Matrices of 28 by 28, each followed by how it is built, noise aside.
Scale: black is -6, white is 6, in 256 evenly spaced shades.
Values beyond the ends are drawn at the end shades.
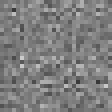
low rank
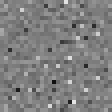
sparse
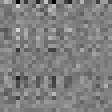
low rank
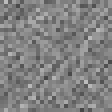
Hankel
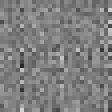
low rank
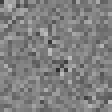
block diagonal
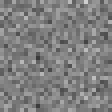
repeating rows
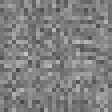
blocks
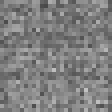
blocks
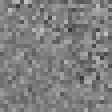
upper triangular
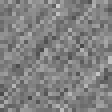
Hankel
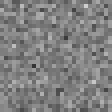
noise
